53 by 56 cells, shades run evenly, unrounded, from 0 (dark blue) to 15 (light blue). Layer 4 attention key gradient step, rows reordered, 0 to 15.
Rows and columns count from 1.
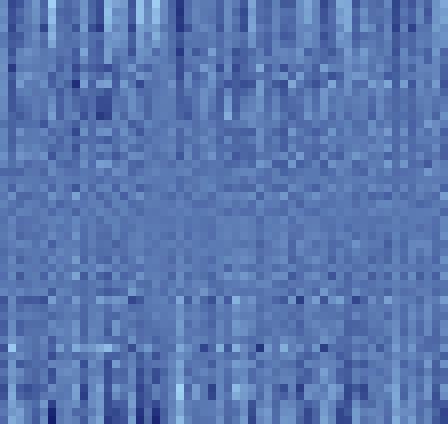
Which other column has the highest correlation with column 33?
48
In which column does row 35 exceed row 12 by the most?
10
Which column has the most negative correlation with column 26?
28
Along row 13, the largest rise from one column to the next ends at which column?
29
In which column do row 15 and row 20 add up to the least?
13
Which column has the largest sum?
54
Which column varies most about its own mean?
23
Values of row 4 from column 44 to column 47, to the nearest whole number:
12 6 10 9
